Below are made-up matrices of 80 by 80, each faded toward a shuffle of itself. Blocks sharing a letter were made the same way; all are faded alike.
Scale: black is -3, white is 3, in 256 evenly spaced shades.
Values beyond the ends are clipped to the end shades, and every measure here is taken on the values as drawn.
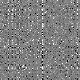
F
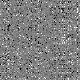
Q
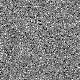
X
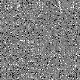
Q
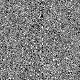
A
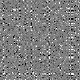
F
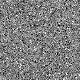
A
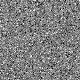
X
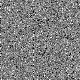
A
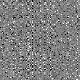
F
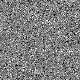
A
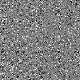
Q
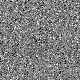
X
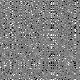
F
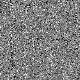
A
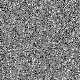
A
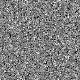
A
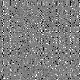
F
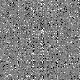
Q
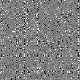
F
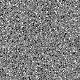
X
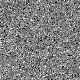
X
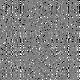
F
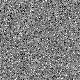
X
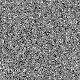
X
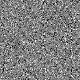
A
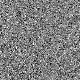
A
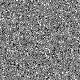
X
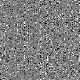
Q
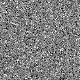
A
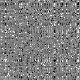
F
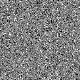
A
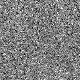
A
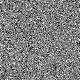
X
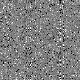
Q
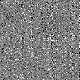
Q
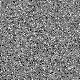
X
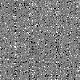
Q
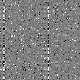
F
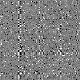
F
